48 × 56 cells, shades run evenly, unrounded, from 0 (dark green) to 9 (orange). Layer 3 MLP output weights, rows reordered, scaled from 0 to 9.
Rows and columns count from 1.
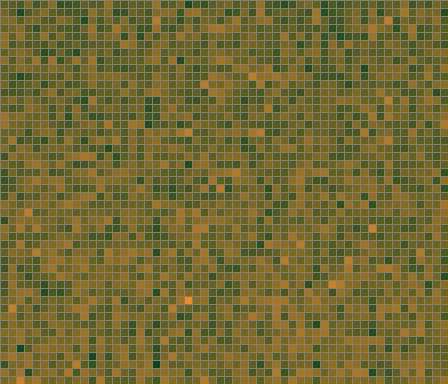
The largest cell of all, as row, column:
38, 24
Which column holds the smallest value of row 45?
12
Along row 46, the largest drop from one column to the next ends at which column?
20
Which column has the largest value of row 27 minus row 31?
4
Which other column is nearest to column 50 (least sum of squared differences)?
54
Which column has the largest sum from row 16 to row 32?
17
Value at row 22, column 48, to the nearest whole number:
2
